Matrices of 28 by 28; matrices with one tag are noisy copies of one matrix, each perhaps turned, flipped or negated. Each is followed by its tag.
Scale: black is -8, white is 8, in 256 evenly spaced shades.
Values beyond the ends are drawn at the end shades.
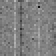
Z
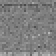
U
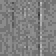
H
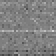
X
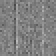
H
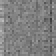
U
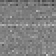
X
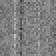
Z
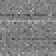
Z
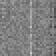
X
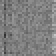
U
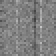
Z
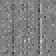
H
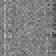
U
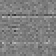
H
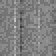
Z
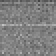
X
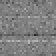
Z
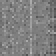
X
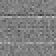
H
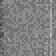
U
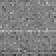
X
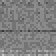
X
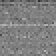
X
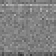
U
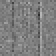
H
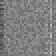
U
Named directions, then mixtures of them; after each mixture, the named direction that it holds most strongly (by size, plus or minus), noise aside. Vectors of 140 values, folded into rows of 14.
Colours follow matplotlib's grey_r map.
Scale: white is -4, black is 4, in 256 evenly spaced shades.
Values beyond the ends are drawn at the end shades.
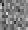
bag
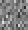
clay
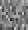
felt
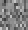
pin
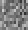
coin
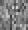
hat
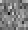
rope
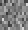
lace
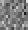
coin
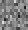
clay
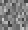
lace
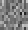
coin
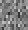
clay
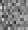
bag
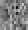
hat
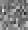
coin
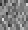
lace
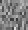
felt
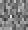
hat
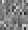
coin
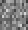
coin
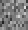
clay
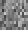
coin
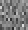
felt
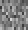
felt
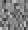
pin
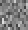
clay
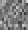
coin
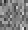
lace
